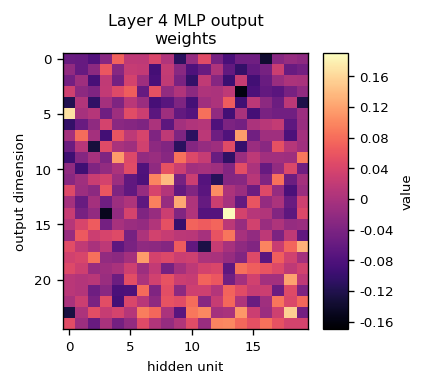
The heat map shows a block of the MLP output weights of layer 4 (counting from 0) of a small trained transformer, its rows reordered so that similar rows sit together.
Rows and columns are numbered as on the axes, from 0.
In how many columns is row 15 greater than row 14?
13
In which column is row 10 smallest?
1
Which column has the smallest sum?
2
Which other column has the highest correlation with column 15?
10
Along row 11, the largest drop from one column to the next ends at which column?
9
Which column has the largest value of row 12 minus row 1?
7
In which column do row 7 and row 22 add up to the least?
15
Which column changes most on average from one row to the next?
14
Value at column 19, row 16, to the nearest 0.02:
-0.06
